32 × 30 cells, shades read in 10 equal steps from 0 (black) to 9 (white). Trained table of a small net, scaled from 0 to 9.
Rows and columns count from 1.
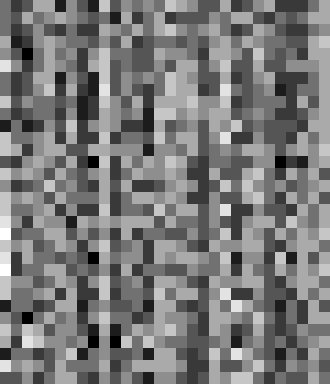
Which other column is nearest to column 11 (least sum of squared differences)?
19
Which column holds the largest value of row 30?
22
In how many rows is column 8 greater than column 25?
6
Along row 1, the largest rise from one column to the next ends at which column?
10
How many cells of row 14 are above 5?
8
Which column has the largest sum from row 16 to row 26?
1
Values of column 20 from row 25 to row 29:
5 6 6 6 4
